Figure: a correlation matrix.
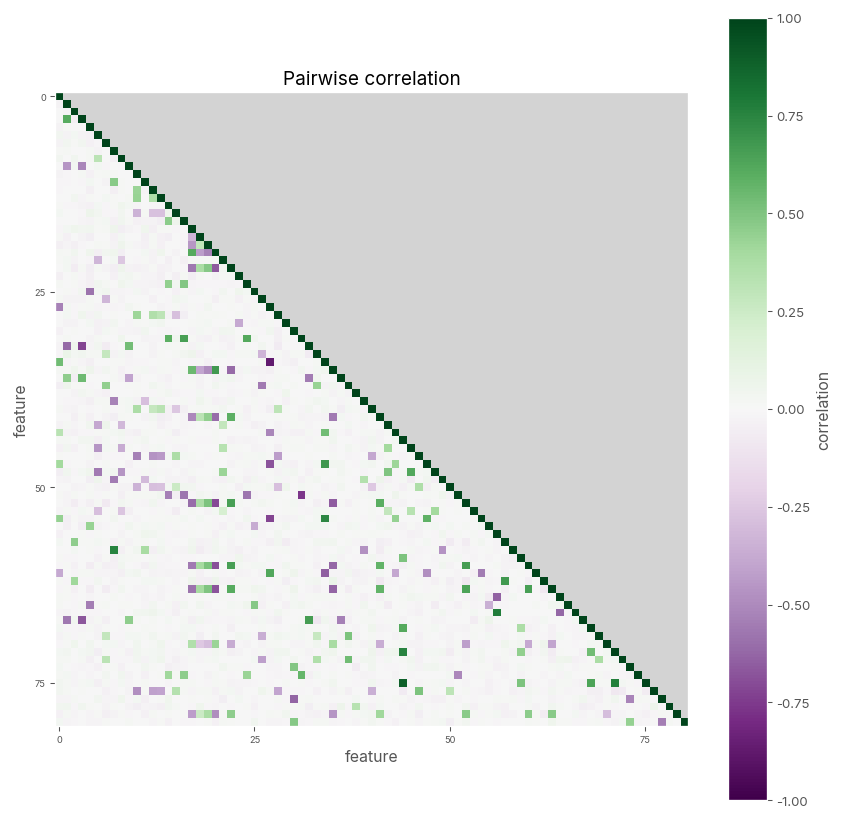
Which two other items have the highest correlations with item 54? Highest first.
34, 47
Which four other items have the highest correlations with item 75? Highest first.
44, 71, 68, 59
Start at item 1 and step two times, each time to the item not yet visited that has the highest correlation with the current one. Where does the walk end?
36
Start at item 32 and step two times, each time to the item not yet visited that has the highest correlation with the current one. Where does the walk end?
9
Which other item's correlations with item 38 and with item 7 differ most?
58
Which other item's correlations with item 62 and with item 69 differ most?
57
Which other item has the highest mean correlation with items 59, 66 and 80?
56
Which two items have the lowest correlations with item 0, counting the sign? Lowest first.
27, 61
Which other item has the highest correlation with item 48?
45
